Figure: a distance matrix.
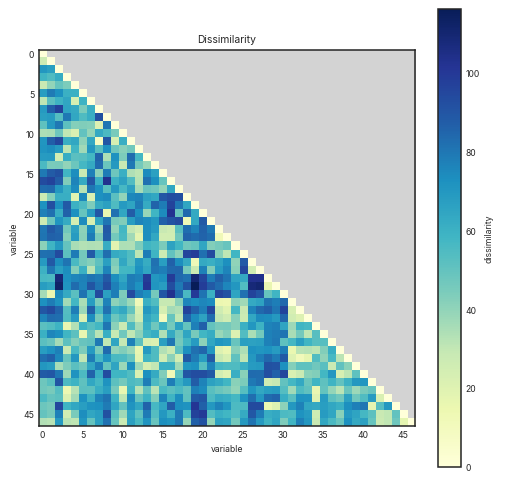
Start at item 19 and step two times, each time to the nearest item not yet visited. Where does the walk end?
27
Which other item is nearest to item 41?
44
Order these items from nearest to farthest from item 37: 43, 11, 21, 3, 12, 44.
12, 3, 11, 43, 44, 21
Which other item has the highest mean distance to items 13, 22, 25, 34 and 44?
19
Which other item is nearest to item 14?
36
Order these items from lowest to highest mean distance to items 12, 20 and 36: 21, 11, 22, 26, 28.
22, 26, 11, 21, 28
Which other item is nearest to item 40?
16
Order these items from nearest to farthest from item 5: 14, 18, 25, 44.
25, 14, 44, 18
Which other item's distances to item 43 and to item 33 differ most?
15
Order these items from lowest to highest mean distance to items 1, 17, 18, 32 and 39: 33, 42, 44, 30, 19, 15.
42, 33, 15, 30, 44, 19
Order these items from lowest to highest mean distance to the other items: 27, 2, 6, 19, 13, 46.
46, 6, 13, 27, 2, 19
